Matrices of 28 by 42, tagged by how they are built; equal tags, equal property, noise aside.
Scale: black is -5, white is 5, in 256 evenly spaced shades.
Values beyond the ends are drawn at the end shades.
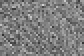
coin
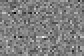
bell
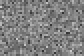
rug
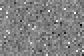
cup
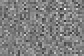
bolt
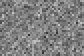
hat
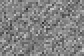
hat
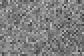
hat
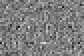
bell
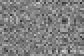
bolt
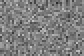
rug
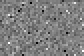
cup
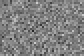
rug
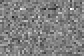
bell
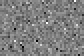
cup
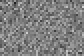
hat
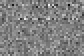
bell
